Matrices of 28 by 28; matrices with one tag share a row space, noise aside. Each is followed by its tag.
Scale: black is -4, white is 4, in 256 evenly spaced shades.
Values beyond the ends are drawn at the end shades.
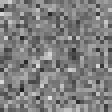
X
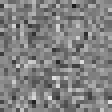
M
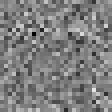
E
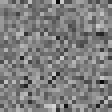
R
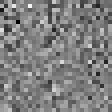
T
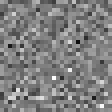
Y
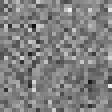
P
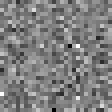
Y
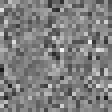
T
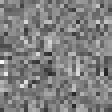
X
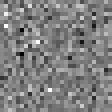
E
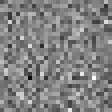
E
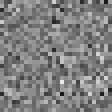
T
